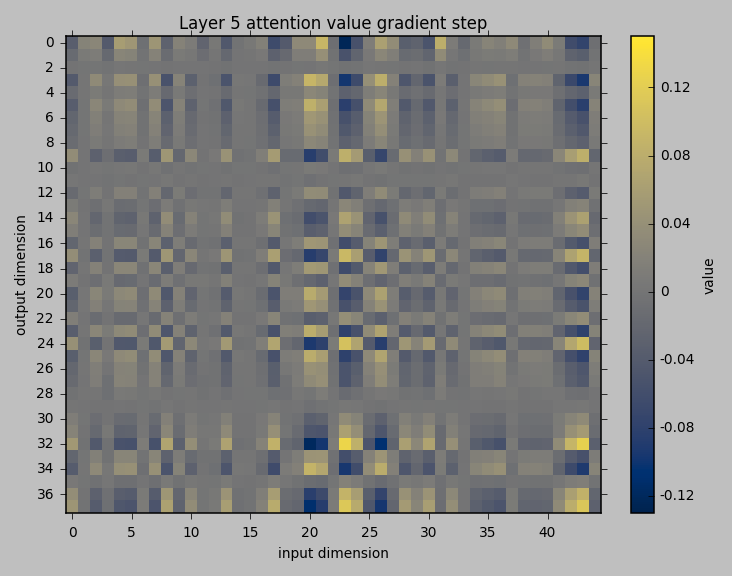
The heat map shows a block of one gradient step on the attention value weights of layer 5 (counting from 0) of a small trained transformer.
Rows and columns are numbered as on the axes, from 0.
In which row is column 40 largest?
0
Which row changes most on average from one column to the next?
32
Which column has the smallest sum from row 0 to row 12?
23
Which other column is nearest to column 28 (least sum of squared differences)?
13
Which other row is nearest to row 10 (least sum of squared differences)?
2
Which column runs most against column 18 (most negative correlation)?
37
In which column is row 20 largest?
20
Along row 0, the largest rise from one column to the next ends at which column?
31
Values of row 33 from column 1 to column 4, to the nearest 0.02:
0 0.02 0 0.02
